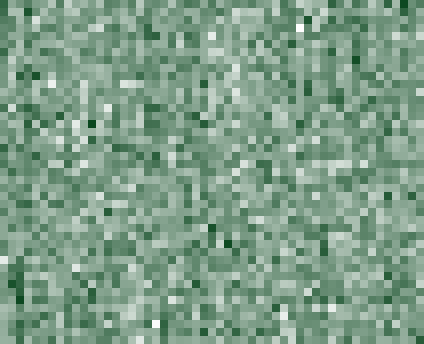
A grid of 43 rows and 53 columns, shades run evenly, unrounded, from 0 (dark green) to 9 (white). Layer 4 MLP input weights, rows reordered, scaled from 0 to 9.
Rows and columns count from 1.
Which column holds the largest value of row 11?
7
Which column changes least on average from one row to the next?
21
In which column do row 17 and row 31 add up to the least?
29
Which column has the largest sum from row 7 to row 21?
11
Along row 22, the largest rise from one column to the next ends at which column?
35
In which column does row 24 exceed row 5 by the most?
17
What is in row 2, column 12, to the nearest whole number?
4
